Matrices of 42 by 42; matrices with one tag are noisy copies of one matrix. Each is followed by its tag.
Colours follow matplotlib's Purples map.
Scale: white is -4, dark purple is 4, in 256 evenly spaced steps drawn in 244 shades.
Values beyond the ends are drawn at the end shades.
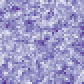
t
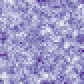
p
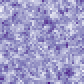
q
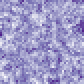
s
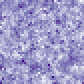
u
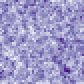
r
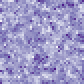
p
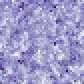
u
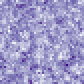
u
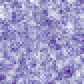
q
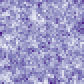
s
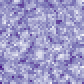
u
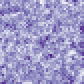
t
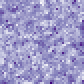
t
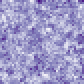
p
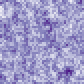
q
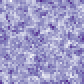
p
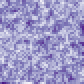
t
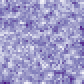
t
